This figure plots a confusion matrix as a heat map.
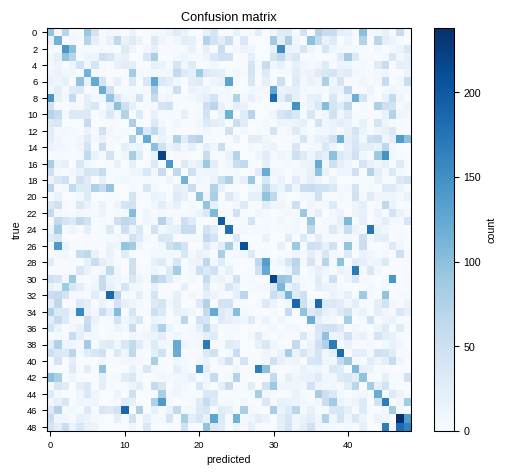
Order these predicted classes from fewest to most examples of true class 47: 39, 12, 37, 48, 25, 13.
12, 13, 39, 37, 25, 48
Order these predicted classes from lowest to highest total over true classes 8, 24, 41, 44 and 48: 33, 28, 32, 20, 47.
33, 32, 20, 47, 28
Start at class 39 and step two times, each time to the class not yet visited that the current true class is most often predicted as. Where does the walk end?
29
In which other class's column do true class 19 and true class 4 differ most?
8
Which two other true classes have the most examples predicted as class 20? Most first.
41, 5
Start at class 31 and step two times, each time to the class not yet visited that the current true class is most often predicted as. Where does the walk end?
3
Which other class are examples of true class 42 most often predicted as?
0
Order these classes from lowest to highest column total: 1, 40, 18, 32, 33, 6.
6, 18, 32, 40, 33, 1
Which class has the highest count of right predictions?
47
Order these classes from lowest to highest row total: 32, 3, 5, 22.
22, 5, 3, 32
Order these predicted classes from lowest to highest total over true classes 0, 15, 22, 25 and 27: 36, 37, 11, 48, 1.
48, 1, 37, 36, 11
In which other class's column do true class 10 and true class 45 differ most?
15
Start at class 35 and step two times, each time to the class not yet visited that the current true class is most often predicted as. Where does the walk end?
14
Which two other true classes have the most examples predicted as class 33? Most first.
9, 26
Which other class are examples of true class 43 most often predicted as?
30
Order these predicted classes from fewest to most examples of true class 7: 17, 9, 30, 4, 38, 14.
9, 38, 4, 17, 14, 30
